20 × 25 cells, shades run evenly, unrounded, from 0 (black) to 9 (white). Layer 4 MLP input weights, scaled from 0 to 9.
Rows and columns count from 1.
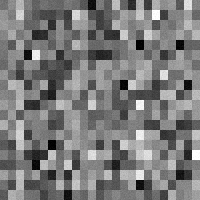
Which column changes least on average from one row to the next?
11
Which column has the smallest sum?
7
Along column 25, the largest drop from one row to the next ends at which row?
17
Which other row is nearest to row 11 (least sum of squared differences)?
14
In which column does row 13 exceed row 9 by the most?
16
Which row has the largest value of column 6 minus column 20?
9
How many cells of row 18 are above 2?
21
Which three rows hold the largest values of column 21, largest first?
8, 10, 19
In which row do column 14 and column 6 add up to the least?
4
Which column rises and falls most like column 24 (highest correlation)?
15
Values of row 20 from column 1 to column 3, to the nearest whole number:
3 6 6
